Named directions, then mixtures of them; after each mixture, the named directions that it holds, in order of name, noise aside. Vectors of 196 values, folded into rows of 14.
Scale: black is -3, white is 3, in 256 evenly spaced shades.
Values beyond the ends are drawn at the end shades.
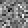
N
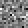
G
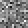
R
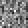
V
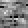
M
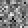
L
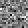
G.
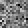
N, R, V.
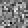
N, V.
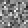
L, N, V.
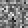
G, L.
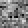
L, M, N.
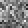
G, M, R.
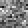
G, M, R.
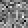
N, R.
